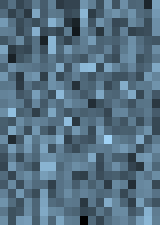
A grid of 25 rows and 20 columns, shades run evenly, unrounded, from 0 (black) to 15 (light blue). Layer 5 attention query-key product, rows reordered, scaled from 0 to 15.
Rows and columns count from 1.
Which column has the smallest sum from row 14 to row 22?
17
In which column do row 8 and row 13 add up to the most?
2
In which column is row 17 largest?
6
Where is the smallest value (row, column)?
25, 11
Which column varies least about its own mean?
15
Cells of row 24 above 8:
10
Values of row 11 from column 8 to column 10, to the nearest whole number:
13 9 8
